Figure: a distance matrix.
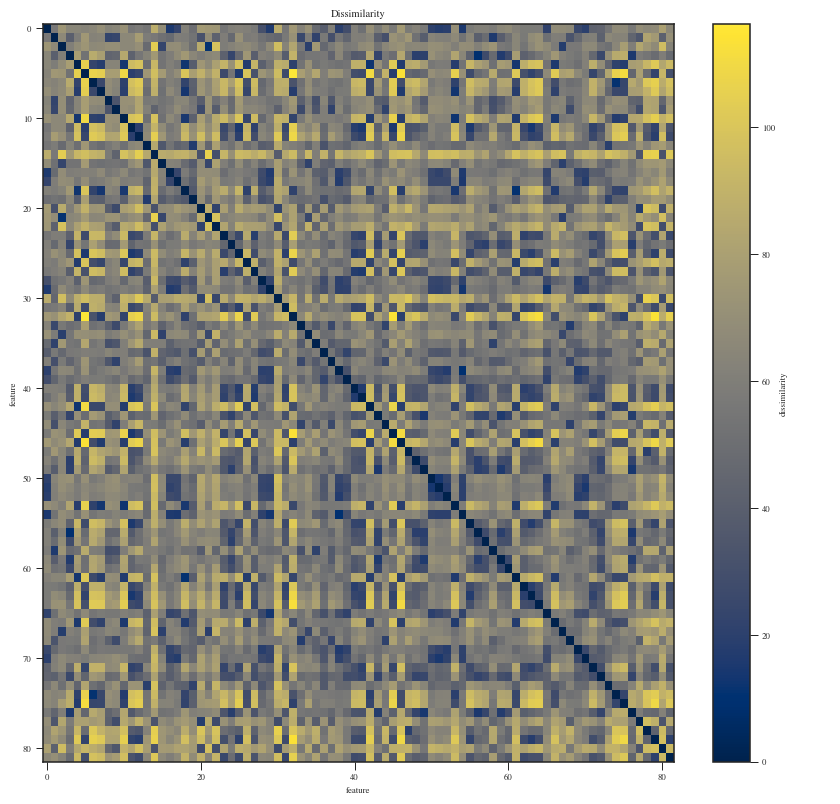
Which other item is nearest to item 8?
1
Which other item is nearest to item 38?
54
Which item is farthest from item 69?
14
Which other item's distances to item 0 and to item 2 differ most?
21
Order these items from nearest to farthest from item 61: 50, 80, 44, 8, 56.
50, 44, 8, 56, 80
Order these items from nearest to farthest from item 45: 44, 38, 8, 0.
0, 38, 8, 44
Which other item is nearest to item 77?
20
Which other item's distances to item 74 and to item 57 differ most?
6
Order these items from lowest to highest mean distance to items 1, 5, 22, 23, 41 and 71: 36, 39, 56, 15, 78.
56, 39, 36, 78, 15
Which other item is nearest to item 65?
29
